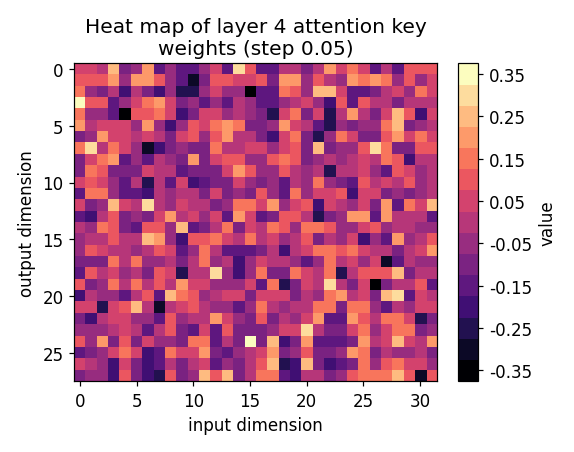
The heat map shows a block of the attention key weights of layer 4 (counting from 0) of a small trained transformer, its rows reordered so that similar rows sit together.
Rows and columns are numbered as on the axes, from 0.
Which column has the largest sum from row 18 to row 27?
28
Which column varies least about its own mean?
29
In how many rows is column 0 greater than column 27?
12
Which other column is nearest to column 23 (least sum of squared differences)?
30
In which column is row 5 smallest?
22
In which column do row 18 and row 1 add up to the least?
9
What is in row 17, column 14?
-0.2
